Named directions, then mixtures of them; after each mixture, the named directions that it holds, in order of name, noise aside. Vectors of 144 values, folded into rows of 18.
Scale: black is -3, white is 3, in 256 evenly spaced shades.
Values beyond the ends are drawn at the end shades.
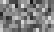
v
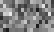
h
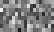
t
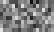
v.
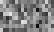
h, v.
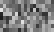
h, t, v.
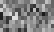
h, t, v.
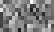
h, t.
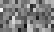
t.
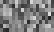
h, v.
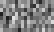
t, v.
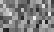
h.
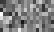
h, t, v.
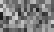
h, t, v.
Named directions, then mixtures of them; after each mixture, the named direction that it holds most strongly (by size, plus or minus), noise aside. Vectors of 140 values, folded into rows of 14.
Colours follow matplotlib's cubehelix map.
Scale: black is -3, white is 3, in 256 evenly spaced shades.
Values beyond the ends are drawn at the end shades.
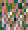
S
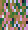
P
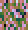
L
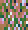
P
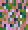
S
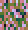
L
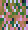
P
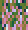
P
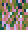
S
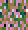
L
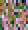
P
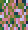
L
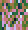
S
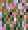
S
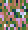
L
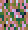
L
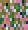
P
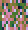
P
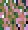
P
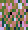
S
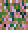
L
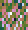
S
